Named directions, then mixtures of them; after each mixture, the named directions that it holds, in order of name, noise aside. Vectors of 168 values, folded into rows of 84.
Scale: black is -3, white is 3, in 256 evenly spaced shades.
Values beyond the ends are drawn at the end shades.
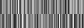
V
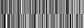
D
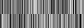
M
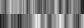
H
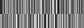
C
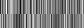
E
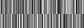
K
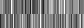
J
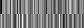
C, K, V.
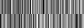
D, J, M.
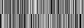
M.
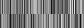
M.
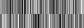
C, H, M.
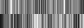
H, J.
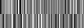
C, E, V.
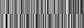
D.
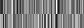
C, E, K.
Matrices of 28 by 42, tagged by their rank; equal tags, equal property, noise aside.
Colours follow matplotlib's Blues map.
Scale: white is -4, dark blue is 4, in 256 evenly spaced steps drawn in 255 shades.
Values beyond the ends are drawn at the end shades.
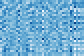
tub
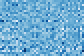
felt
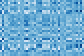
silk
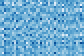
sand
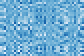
tub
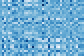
silk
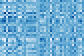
silk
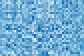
felt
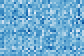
tub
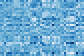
silk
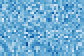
felt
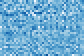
felt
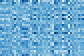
silk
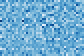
felt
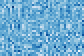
felt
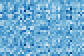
tub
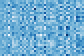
tub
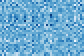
felt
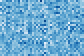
felt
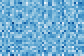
tub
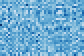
felt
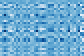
silk
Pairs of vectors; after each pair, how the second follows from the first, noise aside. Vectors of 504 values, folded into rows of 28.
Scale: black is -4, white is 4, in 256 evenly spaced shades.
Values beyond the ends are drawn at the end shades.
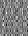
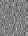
wrapped around, shrunk.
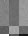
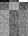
reversed.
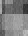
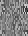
sign-scrambled.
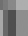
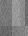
reversed, negated, shrunk.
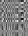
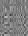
reversed, negated, shrunk.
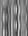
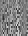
sign-scrambled.
